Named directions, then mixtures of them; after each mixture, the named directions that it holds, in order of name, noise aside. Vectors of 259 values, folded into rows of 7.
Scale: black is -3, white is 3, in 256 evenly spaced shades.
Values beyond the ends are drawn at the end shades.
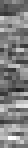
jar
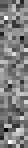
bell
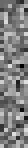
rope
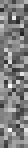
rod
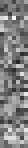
bell, jar, rod.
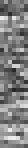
jar, rod.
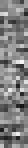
jar, rope.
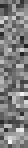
bell, jar.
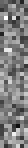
bell, rod, rope.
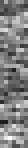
jar.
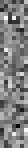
bell, rod, rope.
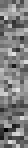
bell, jar.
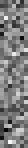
bell.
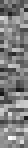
jar, rope.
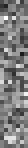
bell, jar, rod.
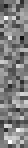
bell, jar.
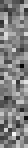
rope.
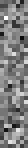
bell.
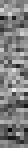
jar, rod.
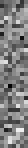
bell, jar, rod.
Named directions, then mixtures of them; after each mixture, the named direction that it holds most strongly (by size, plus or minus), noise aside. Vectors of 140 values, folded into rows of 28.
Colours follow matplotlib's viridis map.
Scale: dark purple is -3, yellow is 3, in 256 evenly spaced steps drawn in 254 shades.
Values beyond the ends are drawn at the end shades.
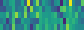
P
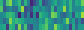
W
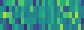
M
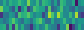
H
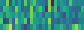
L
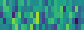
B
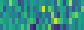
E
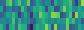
W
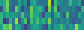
L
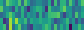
W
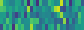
P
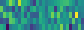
M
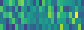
M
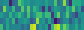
E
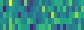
E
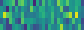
M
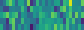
P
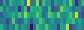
H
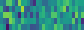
W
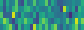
B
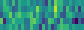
B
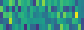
M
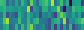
P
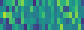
M
